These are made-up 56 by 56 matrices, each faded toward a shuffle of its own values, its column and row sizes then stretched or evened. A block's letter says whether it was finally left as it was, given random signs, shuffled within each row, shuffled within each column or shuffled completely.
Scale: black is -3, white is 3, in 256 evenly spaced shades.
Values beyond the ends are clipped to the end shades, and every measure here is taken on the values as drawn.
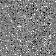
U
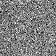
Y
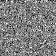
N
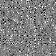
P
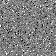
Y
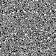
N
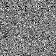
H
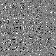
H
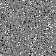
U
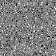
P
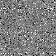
H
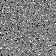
Y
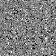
P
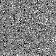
U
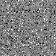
H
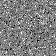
Y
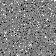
Y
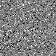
N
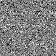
N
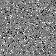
N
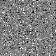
H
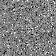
U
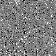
H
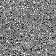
N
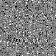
P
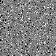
U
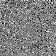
N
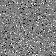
Y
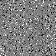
H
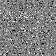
N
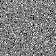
U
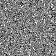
U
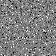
N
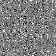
P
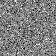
Y
